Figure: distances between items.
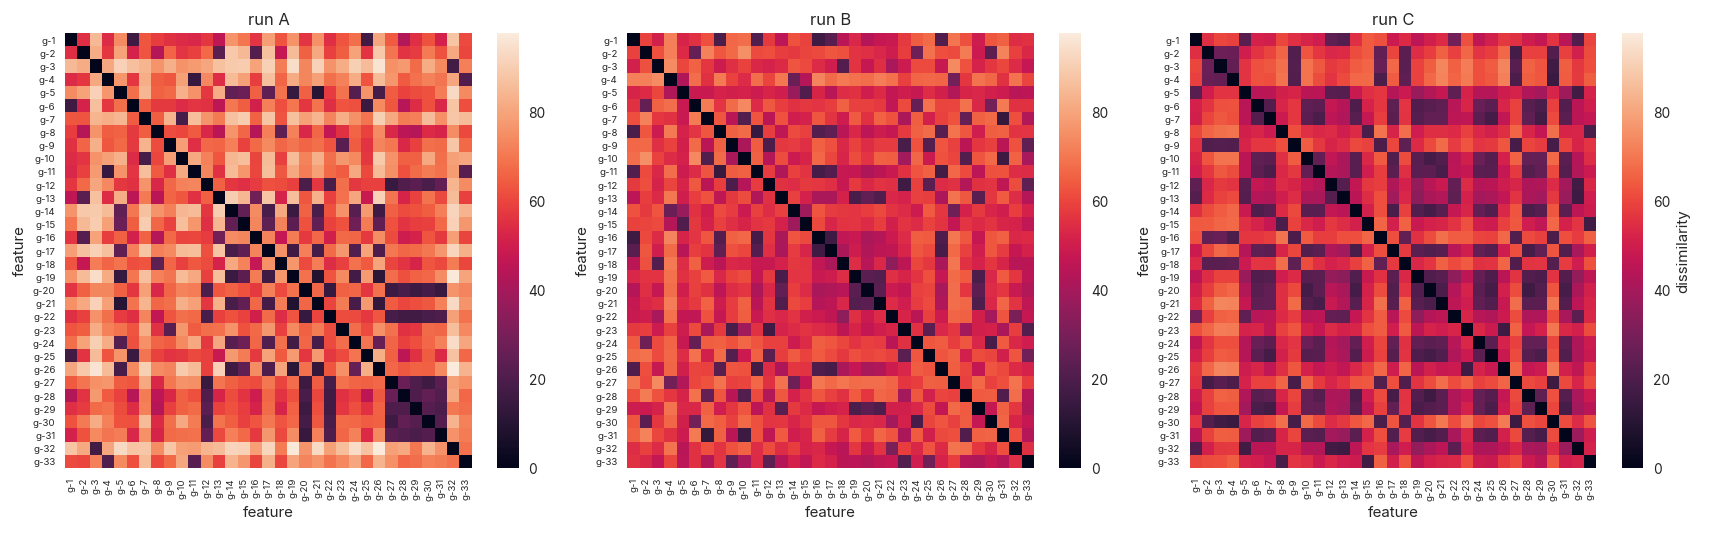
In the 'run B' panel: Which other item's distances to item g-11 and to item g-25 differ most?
g-8
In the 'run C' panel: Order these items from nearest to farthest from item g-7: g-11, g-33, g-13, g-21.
g-11, g-21, g-13, g-33
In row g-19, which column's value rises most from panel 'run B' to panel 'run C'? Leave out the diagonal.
g-13
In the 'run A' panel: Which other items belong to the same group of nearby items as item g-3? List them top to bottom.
g-32
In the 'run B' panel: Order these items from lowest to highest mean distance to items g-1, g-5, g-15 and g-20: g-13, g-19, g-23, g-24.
g-13, g-19, g-23, g-24
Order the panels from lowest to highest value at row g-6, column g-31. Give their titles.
run C, run A, run B
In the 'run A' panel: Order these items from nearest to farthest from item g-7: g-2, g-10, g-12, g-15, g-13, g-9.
g-10, g-2, g-13, g-12, g-9, g-15
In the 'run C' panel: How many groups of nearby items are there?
5
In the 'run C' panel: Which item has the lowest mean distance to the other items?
g-19
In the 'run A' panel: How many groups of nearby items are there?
9
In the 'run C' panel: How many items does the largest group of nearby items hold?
14
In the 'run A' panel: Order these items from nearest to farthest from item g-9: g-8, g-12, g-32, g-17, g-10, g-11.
g-11, g-8, g-12, g-17, g-10, g-32
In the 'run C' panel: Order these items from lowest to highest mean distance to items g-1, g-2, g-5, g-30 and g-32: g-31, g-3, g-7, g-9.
g-9, g-3, g-31, g-7
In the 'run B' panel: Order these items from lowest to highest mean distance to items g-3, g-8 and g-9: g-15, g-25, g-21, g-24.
g-25, g-21, g-15, g-24
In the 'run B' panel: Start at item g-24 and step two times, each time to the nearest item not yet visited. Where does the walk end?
g-2
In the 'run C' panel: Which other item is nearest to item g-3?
g-30
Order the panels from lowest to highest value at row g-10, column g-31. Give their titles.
run B, run C, run A
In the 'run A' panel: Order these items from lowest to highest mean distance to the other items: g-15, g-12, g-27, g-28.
g-28, g-12, g-27, g-15
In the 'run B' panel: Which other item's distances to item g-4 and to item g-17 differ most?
g-16
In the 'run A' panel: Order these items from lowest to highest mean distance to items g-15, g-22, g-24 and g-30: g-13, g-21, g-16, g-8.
g-21, g-8, g-16, g-13
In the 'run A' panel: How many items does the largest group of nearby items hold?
8
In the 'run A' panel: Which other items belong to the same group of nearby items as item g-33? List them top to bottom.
g-4, g-11
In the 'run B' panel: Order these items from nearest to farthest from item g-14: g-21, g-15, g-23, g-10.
g-15, g-10, g-23, g-21
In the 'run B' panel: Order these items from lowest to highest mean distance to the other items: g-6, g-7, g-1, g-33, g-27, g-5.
g-33, g-5, g-1, g-7, g-6, g-27
